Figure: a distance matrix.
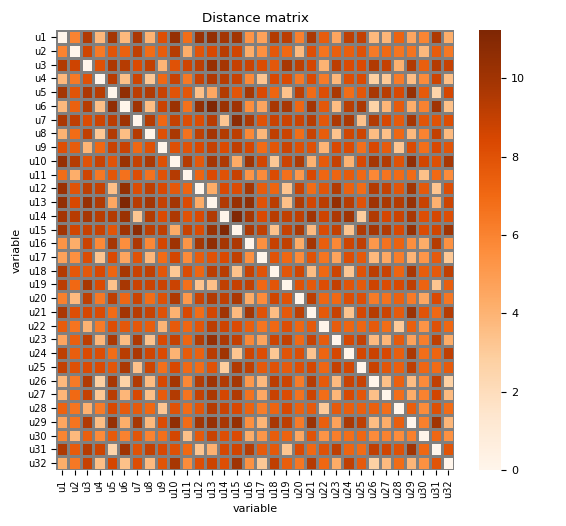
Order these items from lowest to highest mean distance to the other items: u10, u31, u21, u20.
u20, u31, u21, u10
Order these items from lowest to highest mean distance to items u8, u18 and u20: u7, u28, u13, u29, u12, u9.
u29, u28, u9, u12, u7, u13
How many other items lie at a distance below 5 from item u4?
9
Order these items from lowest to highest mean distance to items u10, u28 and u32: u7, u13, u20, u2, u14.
u2, u20, u7, u14, u13
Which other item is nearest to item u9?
u28
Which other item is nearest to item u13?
u19
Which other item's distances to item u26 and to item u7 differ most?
u6
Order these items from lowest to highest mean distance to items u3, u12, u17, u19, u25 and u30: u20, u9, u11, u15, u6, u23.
u11, u9, u20, u23, u6, u15
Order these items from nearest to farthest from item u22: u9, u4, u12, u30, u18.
u9, u30, u4, u18, u12
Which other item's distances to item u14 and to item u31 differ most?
u5
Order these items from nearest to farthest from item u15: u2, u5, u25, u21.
u21, u5, u2, u25
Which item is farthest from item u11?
u10
